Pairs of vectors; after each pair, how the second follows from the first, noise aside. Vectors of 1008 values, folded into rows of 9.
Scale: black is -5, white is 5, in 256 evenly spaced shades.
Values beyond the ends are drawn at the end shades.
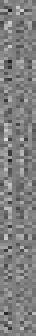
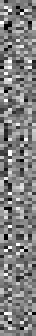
negated, scaled up.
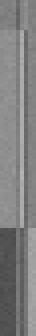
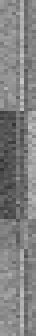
wrapped around.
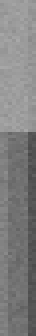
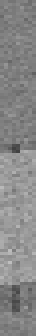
wrapped around, partly zeroed.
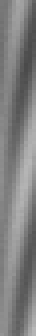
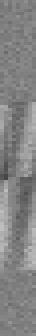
wrapped around, negated, partly zeroed.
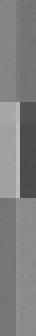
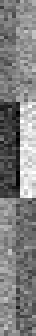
negated, scaled up.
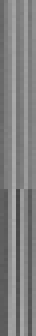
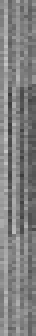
wrapped around.
